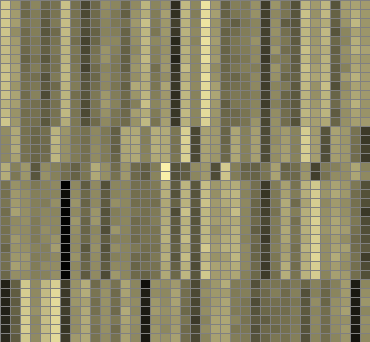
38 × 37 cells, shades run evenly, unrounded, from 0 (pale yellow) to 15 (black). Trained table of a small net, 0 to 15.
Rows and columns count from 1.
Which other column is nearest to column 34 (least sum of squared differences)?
24
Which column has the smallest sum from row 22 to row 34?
32
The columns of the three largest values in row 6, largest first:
18, 27, 9
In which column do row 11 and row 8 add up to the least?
21
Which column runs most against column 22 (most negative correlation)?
17
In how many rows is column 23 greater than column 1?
18
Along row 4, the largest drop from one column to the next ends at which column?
19
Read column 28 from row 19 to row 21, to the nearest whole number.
5 5 7
